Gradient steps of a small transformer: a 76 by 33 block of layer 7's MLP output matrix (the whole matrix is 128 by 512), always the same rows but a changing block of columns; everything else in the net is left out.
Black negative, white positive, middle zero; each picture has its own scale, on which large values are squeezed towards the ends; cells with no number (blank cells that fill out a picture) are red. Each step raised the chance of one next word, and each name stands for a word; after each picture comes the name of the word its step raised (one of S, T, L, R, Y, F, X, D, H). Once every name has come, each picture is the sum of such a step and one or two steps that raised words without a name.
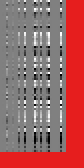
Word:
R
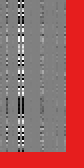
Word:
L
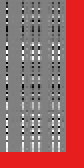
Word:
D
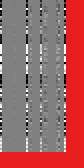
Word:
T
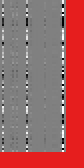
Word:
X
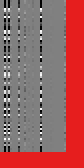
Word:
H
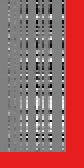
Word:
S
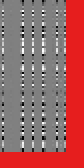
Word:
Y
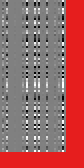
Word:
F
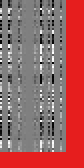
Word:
T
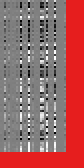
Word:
D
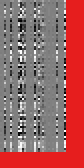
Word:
D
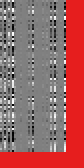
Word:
R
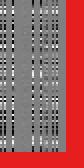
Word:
H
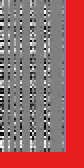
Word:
Y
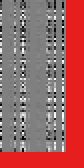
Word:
Y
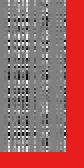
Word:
X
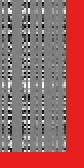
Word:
F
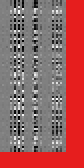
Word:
H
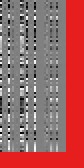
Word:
L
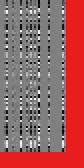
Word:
H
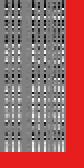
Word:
T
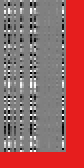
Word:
F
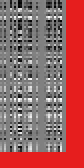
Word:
H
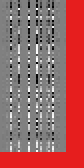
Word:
T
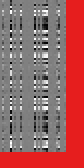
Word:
X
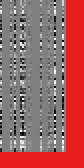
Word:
L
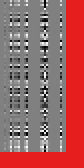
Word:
H
